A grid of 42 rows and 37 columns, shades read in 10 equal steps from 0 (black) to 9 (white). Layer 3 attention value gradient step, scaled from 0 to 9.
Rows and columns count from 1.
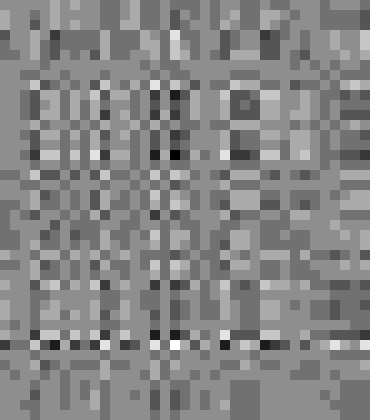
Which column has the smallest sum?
18
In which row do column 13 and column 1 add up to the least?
35
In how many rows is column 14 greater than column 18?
26
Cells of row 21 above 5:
11
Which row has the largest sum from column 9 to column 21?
9
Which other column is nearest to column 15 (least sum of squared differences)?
22
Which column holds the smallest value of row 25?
23
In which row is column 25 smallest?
16
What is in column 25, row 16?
2
